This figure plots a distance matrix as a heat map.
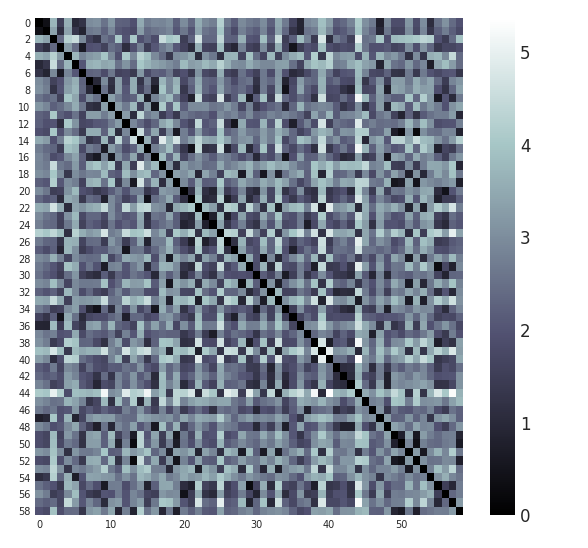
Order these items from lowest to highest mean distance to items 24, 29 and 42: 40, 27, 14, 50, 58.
40, 27, 50, 58, 14
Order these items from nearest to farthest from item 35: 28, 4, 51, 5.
5, 28, 51, 4
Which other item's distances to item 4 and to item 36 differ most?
25
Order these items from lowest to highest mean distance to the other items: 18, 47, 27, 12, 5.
27, 12, 18, 47, 5
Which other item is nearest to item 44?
33
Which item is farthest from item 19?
14
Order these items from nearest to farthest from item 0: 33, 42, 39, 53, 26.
42, 26, 53, 33, 39
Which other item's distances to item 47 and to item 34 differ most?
8
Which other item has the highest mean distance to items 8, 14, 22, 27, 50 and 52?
44
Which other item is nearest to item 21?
15
